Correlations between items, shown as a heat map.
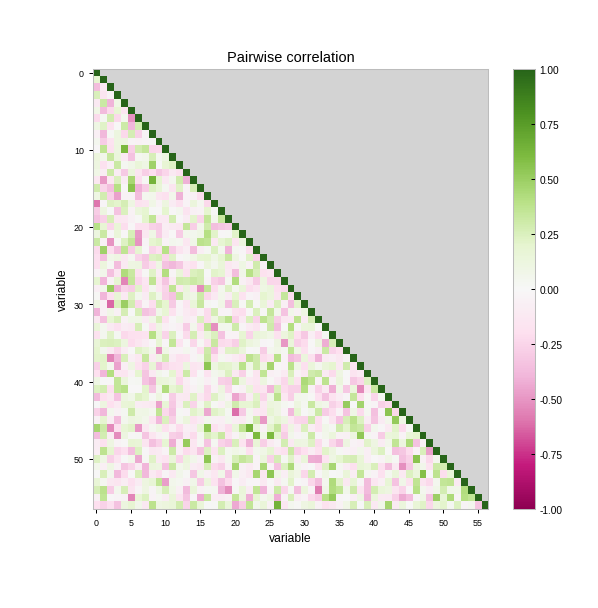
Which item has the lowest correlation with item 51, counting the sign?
44
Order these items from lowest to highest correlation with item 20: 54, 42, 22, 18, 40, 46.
42, 18, 22, 54, 46, 40
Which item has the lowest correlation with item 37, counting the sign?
2
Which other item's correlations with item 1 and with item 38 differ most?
41
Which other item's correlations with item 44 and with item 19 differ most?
16
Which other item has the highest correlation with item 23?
47
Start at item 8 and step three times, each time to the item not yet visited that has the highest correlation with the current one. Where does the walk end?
15
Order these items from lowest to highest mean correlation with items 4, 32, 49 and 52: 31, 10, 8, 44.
8, 44, 10, 31
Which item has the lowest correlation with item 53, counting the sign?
10
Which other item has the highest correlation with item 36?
43
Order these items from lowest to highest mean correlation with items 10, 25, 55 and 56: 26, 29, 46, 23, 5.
5, 29, 46, 26, 23
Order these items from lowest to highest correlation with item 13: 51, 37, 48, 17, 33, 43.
33, 37, 17, 51, 43, 48
